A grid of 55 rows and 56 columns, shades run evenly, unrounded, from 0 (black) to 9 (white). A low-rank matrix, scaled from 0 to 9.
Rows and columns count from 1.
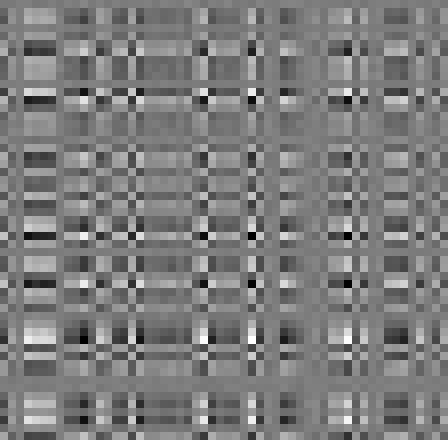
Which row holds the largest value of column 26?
43
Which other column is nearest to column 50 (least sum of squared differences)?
49
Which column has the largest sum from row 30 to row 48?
32
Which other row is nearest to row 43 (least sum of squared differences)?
53
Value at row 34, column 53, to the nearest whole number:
6
